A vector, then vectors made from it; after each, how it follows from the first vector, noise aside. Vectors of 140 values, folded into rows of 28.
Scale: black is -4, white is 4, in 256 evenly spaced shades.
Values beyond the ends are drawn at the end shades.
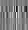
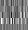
reversed, negated.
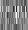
sign-scrambled.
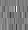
negated, partly zeroed.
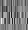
reversed, negated.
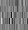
reversed, negated, partly zeroed.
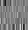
wrapped around, partly zeroed.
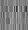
shrunk.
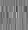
shrunk.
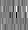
negated, partly zeroed.
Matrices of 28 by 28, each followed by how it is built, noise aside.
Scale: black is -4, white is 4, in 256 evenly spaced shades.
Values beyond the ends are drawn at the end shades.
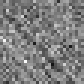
Toeplitz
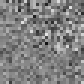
upper triangular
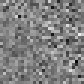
upper triangular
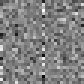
uneven columns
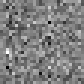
uneven columns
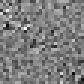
block diagonal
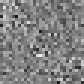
block diagonal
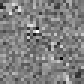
block diagonal
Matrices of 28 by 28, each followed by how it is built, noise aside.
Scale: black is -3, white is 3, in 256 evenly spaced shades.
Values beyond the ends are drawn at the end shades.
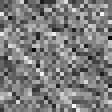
Toeplitz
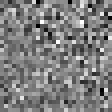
upper triangular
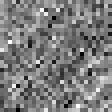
Hankel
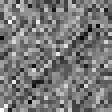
Hankel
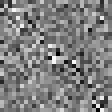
banded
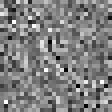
block diagonal
